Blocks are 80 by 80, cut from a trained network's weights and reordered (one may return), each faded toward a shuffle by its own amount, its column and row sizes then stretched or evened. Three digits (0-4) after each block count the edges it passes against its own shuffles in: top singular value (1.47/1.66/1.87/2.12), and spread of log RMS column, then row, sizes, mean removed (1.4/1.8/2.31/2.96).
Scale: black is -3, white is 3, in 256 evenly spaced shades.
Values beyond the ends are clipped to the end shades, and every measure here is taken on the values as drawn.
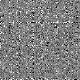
2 4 3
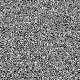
2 0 0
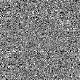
1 1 2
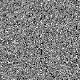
1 2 0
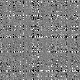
1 4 4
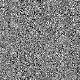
0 2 1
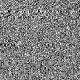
3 0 1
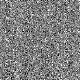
0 2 1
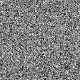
0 1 1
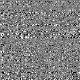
0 2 4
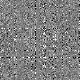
2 4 2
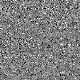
0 0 2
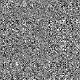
2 3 2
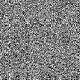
3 1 0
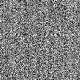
1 0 0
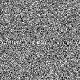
3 0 1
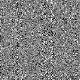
2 3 0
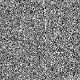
0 3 0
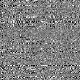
4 2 4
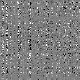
0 4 3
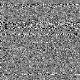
1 1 4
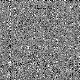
1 3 2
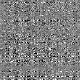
2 2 4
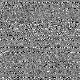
1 0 4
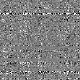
1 3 4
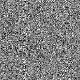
2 2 1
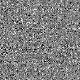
2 1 2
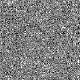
2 2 2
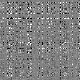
2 4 4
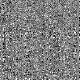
0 3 1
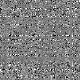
0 3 4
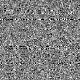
3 0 3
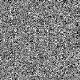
2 2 0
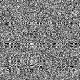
4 0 2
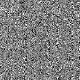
1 3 1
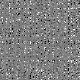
0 4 3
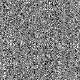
0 3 0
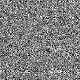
1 1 2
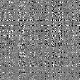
1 4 4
